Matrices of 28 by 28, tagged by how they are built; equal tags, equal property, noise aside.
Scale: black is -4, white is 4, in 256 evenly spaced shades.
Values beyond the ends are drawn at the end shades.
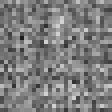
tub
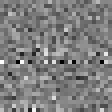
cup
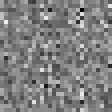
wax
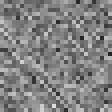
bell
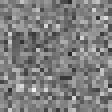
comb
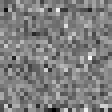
cup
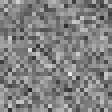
bell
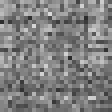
tub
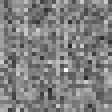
tub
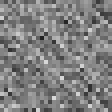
bell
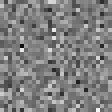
wax
